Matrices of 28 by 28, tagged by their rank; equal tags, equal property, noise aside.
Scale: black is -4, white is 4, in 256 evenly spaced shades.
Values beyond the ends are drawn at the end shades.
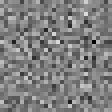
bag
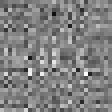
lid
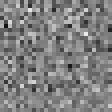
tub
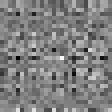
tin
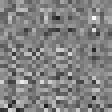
lid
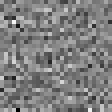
bag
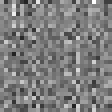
lid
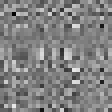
tin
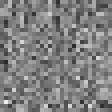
bag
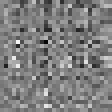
lid
